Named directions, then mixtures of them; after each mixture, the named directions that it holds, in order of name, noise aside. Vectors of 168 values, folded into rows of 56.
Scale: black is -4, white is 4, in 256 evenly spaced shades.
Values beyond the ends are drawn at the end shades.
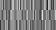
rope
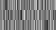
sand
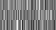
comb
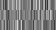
comb, rope, sand.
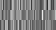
rope.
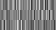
comb, rope, sand.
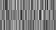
comb, rope, sand.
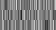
sand.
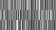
comb.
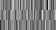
rope.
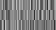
comb, rope, sand.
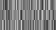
comb, rope, sand.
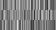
comb, rope.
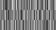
rope, sand.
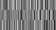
comb, rope, sand.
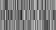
sand.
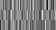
rope.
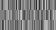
comb, sand.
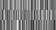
comb, rope.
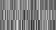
comb, sand.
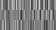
comb, rope, sand.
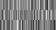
comb, rope.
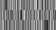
sand.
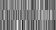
comb.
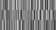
comb, rope, sand.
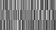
comb, rope, sand.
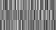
comb, rope, sand.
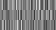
comb, rope, sand.
